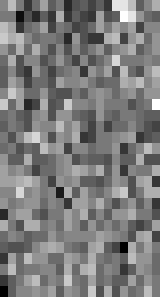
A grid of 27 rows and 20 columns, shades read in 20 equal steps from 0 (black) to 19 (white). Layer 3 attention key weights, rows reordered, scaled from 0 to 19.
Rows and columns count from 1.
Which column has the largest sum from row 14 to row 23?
19
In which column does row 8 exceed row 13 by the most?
18
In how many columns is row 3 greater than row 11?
12
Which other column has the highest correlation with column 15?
2
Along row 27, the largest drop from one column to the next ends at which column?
13
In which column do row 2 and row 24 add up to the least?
3
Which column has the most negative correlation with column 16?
7
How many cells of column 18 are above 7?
20
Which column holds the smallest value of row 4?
9
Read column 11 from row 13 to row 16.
4 10 8 12
